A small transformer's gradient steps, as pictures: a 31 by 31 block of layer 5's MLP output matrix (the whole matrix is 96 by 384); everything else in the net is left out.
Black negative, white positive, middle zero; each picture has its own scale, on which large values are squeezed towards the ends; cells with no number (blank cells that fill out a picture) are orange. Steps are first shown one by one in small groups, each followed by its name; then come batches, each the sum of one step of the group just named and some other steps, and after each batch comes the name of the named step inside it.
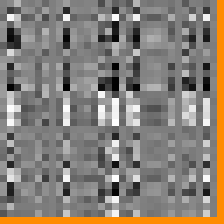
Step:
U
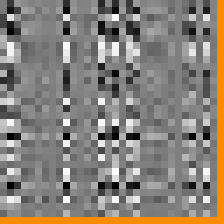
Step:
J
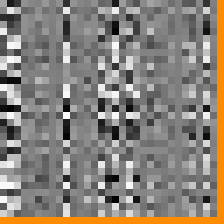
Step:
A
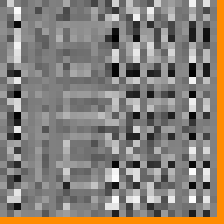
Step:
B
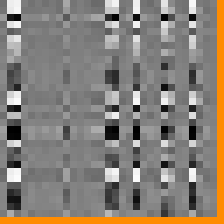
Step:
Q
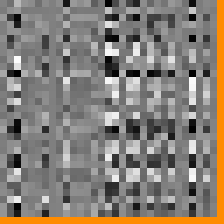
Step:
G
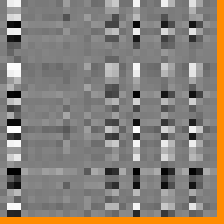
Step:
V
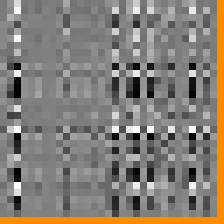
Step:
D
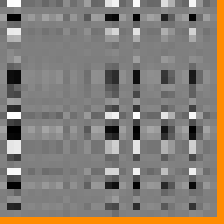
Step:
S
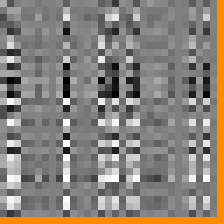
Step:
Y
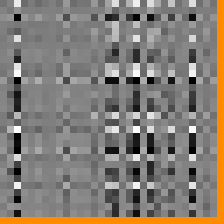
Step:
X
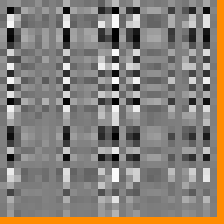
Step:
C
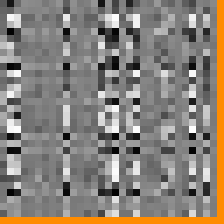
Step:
J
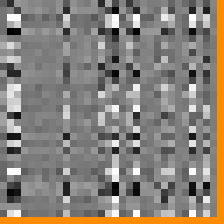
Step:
J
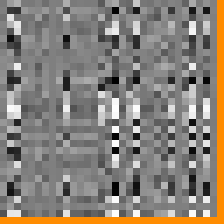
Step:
U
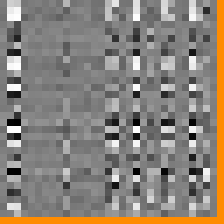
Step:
V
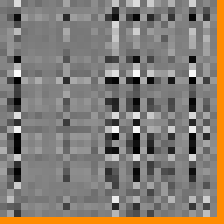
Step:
X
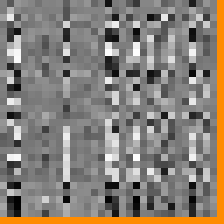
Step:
G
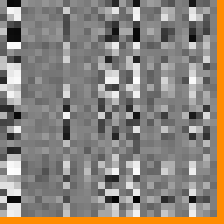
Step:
A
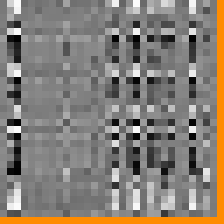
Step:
V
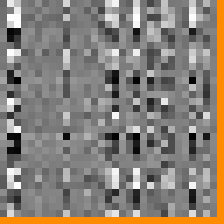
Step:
Q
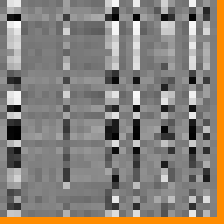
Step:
Q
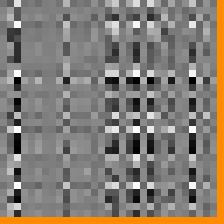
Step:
X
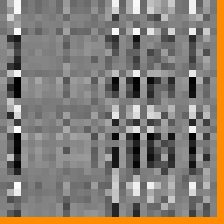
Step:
D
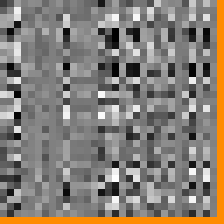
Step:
B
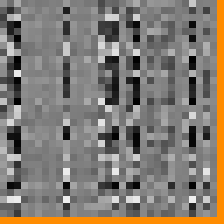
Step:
J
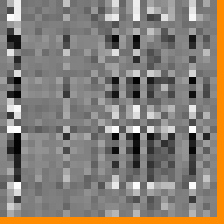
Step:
D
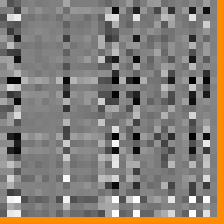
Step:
Y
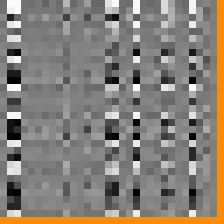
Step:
S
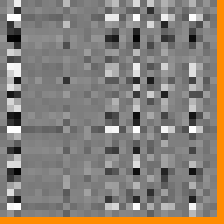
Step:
V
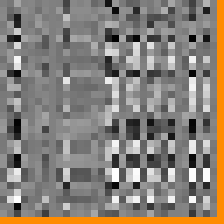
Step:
G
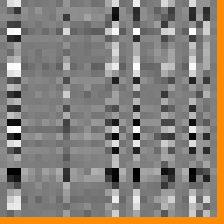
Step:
V
